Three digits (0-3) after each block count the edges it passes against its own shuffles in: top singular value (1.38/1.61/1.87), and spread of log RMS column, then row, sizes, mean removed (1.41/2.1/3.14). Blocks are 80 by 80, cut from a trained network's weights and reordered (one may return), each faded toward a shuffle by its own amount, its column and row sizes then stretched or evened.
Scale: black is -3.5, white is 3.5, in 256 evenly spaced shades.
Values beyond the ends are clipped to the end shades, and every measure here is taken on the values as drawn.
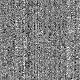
2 1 0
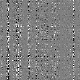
2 3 1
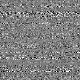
0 0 3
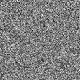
2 0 0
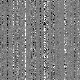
3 3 1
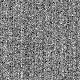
1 0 0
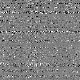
0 1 3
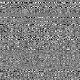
3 0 3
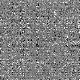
1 2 1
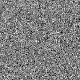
1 0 1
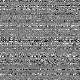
3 1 3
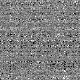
1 1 2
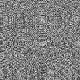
3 0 0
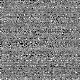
1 1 2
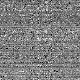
2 1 1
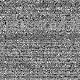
3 1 0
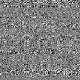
3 0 3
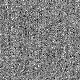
0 0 0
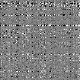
2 2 3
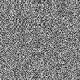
3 0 0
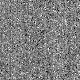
0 0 0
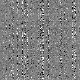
1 3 0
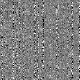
2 3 1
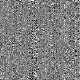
0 2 1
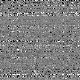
1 1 3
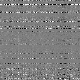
3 0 3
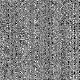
1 2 0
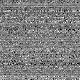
2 0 2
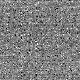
0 1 0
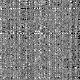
3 2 2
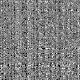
3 1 2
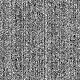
3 0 0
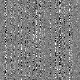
0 3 0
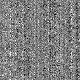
2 2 0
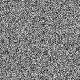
2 0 0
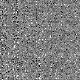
0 2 0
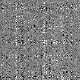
1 2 2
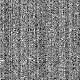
3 0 2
